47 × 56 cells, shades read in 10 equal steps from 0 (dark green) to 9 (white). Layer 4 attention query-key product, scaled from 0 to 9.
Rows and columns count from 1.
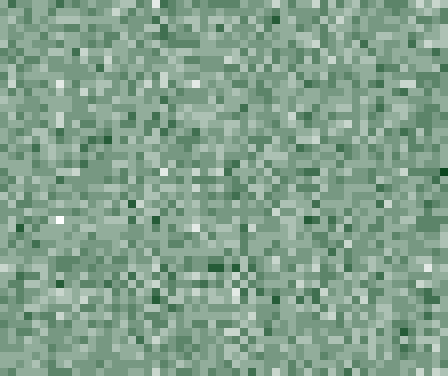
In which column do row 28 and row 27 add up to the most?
8
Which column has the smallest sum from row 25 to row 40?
3
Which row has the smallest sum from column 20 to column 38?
34
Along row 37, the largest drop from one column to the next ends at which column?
31
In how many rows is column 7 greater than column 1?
15
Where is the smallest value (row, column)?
22, 56
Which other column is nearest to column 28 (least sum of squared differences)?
9
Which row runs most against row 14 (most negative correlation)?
41
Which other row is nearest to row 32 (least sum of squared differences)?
10
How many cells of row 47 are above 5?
8
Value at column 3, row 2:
5
